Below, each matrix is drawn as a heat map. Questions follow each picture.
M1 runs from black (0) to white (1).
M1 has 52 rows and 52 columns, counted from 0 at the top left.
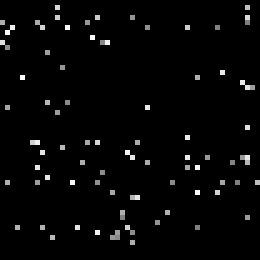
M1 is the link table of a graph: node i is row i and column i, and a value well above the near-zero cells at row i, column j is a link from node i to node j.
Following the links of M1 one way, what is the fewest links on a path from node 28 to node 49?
2
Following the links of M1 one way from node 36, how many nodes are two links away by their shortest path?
8
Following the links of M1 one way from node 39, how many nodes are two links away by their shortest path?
1
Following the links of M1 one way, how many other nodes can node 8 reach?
10
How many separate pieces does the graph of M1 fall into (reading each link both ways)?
2
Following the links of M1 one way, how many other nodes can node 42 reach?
8
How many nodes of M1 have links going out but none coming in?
9
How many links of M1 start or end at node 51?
1
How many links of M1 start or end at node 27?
3
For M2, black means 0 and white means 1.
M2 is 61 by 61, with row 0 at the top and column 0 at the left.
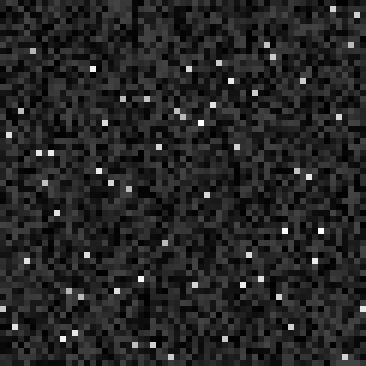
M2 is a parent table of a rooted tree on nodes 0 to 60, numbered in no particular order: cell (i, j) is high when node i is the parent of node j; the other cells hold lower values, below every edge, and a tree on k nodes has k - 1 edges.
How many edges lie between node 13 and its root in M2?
5
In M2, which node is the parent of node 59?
2
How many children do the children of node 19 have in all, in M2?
4
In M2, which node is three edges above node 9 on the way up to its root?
20
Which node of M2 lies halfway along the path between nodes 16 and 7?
54
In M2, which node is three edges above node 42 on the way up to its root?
48
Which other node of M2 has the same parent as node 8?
6
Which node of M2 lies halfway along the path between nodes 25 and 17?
28
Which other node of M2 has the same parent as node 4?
52
